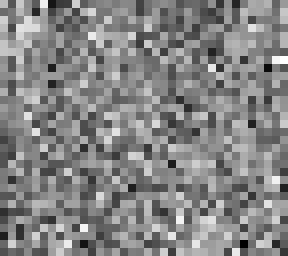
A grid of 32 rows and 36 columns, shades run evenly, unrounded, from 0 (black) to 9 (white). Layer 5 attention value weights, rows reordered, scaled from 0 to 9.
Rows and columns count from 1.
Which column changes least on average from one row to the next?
33
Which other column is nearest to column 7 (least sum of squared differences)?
28
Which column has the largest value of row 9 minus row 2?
27
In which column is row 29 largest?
11
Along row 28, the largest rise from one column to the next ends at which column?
23
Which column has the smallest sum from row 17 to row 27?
1
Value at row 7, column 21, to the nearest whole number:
2
